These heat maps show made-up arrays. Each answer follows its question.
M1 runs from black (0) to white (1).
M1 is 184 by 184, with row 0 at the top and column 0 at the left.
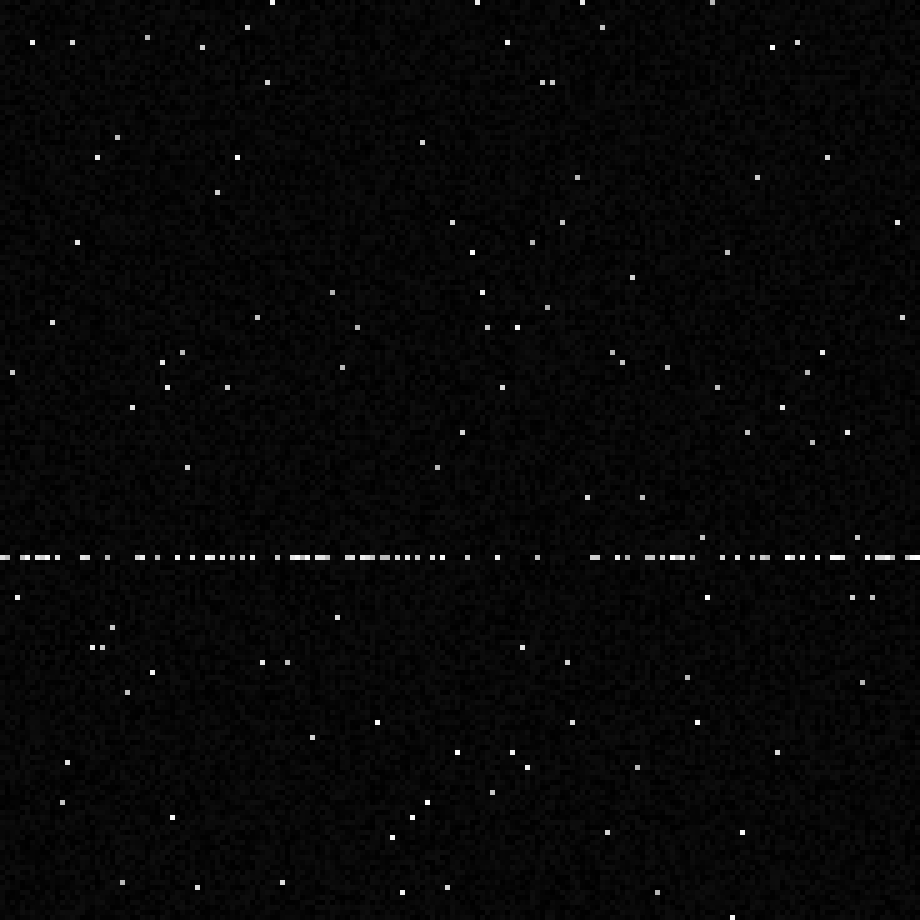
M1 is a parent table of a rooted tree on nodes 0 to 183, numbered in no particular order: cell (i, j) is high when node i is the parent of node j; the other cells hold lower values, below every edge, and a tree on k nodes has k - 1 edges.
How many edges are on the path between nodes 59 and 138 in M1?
2
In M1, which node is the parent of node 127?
153
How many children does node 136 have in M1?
1
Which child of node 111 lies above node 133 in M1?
73
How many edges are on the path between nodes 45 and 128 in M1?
4
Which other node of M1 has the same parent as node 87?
37
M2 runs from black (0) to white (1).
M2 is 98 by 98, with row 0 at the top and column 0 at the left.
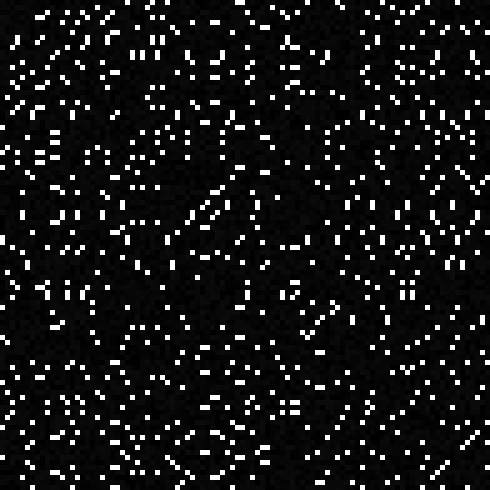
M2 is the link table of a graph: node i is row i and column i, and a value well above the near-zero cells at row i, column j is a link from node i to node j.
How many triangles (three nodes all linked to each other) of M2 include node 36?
6
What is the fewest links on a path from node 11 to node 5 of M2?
4
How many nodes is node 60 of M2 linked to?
3
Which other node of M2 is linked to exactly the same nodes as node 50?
node 42
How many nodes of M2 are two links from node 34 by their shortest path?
3
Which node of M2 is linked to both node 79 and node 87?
node 26
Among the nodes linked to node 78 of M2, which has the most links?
node 74
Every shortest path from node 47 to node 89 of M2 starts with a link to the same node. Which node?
node 48
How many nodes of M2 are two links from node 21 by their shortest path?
3
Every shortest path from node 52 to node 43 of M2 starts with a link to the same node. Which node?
node 62
